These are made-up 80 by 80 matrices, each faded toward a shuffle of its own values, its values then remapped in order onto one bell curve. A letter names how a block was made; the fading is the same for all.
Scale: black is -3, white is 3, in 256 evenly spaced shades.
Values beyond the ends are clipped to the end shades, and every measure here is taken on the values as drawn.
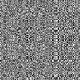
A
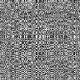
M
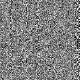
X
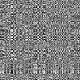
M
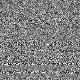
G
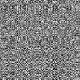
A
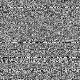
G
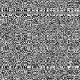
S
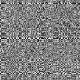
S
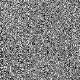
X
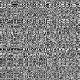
S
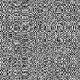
A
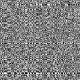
S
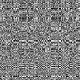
S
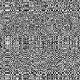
S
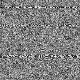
G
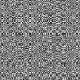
M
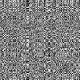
A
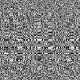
S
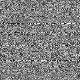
G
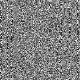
X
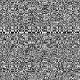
S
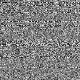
G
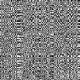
M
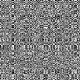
M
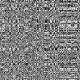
A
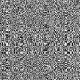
A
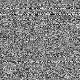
G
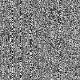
X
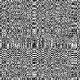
M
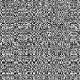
S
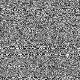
G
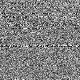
G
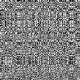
A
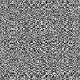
A
